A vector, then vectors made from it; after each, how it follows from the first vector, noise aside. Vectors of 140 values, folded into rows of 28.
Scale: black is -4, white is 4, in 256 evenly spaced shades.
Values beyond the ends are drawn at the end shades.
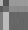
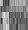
copied.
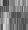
copied.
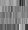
reversed, negated, partly zeroed.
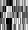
wrapped around, negated, scaled up.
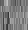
negated, partly zeroed.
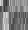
copied.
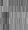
negated, shrunk.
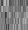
negated, partly zeroed.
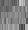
reversed, partly zeroed.
